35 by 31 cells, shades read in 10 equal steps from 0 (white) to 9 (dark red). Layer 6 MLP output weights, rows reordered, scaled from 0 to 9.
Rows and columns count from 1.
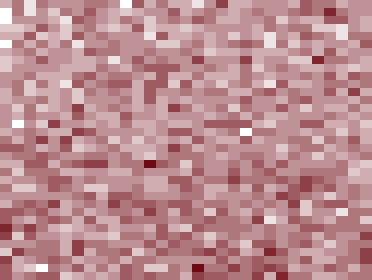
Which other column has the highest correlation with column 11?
17
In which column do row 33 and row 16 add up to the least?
2
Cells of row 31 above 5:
7
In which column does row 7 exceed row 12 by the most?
3
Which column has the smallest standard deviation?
9
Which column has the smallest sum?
6
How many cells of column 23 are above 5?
5
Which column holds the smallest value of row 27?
29
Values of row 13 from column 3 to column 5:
4 5 3
